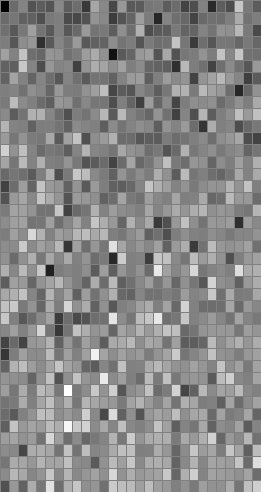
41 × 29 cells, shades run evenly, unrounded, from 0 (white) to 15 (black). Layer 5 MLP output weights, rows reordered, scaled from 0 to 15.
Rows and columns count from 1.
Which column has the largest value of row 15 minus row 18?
7
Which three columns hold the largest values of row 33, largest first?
21, 14, 22
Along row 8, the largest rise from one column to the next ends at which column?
13
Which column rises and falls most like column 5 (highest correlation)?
18
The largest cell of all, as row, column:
1, 1
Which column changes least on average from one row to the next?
15
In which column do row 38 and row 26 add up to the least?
8
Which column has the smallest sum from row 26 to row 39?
6
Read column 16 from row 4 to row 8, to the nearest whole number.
10 6 7 6 7
